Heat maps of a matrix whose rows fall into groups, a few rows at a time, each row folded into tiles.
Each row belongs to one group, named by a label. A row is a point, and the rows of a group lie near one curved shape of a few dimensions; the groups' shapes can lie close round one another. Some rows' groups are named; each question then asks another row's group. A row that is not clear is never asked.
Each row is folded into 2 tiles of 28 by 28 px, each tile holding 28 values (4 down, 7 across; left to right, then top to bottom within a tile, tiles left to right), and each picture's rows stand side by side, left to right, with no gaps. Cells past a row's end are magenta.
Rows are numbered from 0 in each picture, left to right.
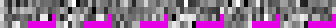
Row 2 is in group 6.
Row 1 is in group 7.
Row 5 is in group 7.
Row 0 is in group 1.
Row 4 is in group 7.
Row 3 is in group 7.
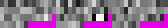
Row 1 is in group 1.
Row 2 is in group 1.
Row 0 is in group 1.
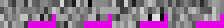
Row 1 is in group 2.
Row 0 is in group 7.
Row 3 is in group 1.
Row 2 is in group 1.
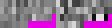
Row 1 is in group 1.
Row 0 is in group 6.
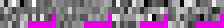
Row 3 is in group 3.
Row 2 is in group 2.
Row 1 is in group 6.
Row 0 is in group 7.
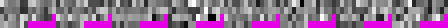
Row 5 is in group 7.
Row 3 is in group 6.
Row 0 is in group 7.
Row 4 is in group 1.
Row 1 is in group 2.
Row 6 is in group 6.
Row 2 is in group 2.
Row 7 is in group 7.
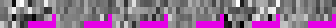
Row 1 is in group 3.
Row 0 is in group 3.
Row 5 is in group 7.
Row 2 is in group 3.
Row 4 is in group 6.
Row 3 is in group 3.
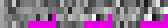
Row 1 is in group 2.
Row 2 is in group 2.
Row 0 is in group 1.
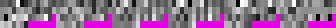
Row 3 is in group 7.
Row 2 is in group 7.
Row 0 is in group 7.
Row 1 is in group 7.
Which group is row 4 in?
3
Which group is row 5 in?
1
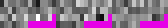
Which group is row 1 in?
6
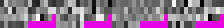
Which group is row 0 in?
2
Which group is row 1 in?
7
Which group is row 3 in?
2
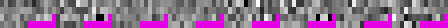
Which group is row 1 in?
6
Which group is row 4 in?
7
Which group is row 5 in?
1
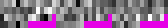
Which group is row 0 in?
6
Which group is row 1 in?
7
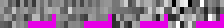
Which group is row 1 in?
6
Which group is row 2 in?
6
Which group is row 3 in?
7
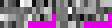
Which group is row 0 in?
2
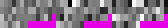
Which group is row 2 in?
2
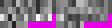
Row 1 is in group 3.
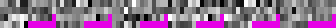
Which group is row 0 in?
7
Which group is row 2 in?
3
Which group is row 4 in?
2
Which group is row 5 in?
1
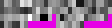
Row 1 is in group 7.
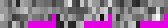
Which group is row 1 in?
6
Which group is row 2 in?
1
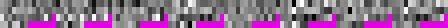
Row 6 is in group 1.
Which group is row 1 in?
2
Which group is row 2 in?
1
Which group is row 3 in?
3
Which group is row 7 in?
3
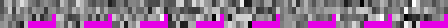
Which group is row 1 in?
3
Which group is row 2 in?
2
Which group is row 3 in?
6
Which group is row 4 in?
7
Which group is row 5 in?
1
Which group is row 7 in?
3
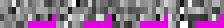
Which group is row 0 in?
1
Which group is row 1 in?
7
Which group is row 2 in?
6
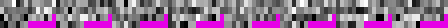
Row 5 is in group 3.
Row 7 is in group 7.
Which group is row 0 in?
6
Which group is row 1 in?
2
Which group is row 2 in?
3
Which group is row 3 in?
6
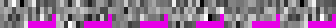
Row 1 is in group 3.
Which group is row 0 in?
7
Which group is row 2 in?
1
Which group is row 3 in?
2
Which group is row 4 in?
2
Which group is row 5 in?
7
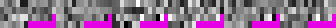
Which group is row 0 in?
7
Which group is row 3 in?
2
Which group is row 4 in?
1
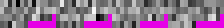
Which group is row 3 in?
1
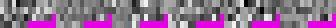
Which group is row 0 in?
6
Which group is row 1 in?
3
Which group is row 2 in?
7
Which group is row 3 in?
3
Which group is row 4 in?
7
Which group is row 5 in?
6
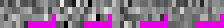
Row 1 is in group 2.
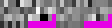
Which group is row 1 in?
2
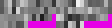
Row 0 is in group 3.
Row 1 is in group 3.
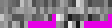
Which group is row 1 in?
3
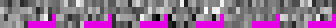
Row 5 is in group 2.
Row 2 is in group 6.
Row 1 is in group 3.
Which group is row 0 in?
1
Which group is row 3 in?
6
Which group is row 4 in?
6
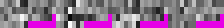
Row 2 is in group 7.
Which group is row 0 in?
7
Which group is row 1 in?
3
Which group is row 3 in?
1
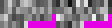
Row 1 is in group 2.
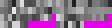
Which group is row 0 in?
3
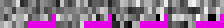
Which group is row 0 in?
7
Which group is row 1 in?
2
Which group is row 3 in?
6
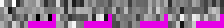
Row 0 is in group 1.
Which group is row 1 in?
1
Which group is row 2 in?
6
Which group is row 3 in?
2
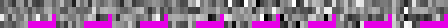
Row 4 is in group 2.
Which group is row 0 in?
2
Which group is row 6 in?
3
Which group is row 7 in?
3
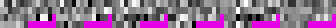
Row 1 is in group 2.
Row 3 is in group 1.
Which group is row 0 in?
1
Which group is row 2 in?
3
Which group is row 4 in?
3
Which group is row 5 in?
1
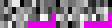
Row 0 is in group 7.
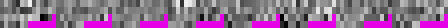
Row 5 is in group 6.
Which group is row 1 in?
6
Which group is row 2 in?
6
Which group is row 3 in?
3
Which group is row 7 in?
6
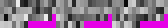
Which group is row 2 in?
3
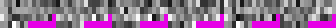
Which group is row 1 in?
2
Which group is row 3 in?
2
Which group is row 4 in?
1
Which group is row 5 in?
6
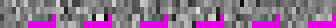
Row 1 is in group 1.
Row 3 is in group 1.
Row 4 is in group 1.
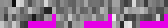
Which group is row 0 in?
3
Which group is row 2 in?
3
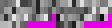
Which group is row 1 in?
6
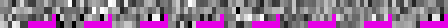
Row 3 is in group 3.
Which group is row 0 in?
3
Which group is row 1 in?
6
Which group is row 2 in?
1
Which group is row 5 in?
6
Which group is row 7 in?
1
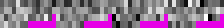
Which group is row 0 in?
7
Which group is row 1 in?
1
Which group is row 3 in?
2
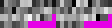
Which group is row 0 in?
2
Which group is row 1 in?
2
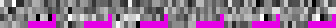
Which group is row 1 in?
2
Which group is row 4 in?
2
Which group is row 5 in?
2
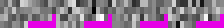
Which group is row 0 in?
3
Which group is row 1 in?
7
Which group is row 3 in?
2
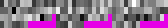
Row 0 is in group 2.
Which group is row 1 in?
6
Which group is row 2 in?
3
